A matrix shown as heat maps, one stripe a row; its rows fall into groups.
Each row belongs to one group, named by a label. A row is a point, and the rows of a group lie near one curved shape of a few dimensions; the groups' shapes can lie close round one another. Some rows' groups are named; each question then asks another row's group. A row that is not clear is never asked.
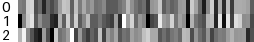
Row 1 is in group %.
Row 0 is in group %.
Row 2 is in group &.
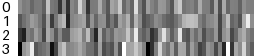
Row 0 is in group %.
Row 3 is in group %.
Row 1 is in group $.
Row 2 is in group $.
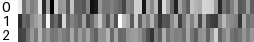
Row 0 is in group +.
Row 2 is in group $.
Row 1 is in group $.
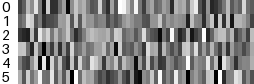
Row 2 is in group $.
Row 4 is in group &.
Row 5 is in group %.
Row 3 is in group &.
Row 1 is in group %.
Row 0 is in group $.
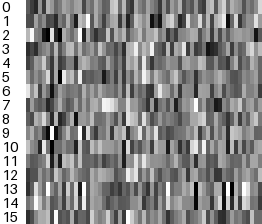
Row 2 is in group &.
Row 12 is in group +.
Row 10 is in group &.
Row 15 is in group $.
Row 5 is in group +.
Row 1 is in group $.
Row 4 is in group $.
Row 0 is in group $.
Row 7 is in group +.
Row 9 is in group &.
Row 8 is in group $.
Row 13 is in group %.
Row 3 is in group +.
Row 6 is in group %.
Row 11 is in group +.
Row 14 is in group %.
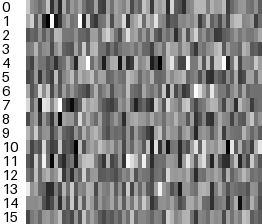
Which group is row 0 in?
+
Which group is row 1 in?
&
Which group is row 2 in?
+
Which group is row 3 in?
%
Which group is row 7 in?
%
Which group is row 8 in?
+
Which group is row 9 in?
%
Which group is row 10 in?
&
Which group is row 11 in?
$
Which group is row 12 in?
%
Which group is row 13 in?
%
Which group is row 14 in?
%
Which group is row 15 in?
%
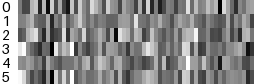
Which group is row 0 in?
&
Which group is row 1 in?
%
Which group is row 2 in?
$
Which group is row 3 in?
&
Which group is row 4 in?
+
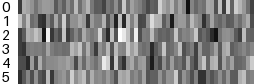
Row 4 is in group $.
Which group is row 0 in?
%
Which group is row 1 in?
%
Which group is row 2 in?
$
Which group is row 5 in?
+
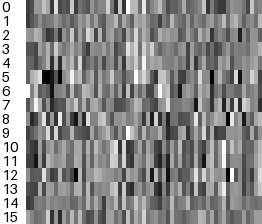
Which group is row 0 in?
$
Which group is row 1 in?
$
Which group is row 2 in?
%
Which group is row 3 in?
+
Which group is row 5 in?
%
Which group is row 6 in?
%
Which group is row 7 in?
%
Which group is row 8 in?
&
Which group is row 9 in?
$
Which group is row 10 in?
$
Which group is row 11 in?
$
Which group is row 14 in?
$
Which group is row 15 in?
+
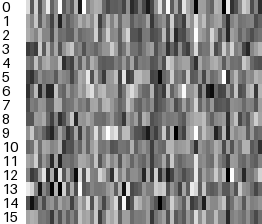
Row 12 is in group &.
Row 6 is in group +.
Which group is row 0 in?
%
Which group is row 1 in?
+
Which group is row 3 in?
$
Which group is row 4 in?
%
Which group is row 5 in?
$
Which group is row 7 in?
+
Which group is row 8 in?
$
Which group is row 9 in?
+
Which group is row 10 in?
%
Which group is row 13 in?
&
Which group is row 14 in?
$
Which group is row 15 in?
+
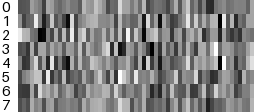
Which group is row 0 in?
+
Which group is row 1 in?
&
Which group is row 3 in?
$
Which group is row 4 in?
&
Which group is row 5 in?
$
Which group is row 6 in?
$
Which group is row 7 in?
+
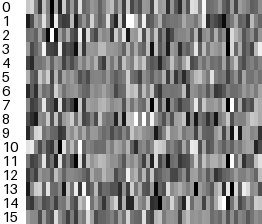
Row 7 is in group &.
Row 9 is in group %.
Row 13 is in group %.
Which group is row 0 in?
&
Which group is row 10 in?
&
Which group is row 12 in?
+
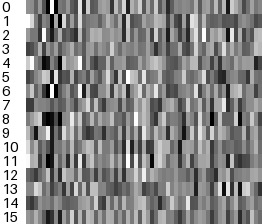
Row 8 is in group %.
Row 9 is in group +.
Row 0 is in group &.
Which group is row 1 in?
&
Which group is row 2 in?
&
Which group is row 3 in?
$
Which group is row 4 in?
&
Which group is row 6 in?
&
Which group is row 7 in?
$
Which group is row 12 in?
+
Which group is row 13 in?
%
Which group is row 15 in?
%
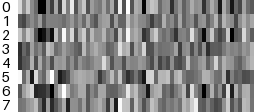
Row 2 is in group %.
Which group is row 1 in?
$
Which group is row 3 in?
+
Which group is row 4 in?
$
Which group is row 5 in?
%
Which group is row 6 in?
%
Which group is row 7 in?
$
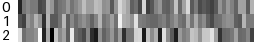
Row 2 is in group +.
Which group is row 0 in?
+
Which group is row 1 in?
$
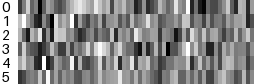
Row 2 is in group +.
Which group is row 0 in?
+
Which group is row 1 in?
&
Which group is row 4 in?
&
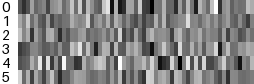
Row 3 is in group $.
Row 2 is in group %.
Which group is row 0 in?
$
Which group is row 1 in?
+
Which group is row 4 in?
$
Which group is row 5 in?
%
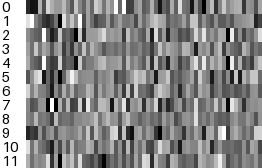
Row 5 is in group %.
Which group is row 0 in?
$
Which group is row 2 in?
&
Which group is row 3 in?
%
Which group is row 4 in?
&
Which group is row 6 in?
%
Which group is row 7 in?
&
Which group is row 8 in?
+
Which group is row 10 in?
%
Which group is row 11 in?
+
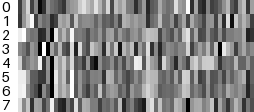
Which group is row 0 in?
+
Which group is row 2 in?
&
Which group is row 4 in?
+
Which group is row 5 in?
&
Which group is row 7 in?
%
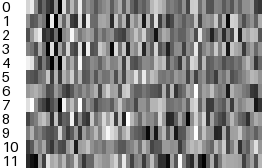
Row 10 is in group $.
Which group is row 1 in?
&
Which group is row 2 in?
%
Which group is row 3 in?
&
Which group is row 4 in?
&
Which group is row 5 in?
+
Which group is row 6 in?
+
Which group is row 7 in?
&
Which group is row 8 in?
$
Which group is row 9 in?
+
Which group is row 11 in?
$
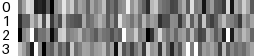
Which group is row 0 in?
%
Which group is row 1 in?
$
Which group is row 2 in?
%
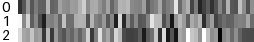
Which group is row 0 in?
+
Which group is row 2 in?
+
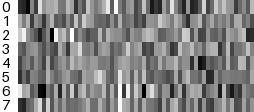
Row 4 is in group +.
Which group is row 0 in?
$
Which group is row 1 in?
%
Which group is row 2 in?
&
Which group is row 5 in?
+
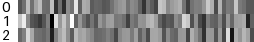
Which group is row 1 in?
&
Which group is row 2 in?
%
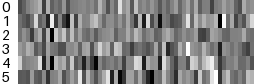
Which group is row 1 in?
&
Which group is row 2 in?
+
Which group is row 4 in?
+
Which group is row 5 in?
$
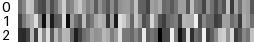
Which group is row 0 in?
%
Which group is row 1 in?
$
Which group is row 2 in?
$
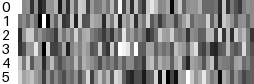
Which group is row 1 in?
&
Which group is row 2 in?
%
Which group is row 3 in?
$
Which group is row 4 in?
%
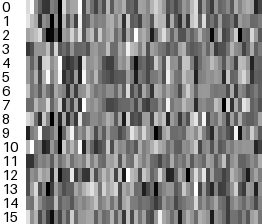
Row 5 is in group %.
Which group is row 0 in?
&
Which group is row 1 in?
&
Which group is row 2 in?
%
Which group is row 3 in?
$
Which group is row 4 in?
%
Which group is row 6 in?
%
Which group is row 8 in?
&
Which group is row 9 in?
%
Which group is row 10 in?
&
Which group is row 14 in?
+
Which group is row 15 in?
%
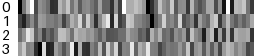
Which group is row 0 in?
%
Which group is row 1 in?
$
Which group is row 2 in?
%
